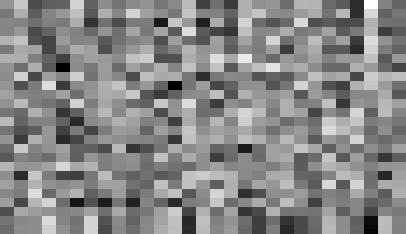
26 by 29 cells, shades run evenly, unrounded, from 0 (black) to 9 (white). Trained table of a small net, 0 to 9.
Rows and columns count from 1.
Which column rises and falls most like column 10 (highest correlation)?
18
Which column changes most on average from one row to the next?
13
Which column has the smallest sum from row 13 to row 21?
6
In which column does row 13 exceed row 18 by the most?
28
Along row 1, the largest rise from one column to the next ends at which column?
27
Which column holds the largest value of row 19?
5
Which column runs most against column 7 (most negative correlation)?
22
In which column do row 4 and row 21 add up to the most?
14
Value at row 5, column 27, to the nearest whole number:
8
